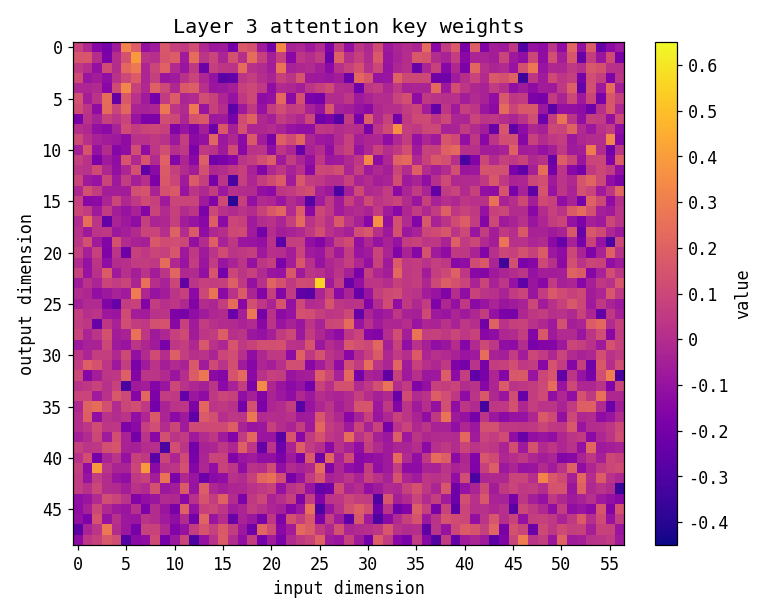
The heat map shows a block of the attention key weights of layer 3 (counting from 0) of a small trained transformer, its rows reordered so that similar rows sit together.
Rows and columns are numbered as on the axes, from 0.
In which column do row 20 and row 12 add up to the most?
48
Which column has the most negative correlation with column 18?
54
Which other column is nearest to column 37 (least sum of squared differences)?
34
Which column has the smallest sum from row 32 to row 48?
12
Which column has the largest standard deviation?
25
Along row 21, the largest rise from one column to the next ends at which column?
45
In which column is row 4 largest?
5
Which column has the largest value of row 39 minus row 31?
53
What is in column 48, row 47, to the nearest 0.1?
0.1
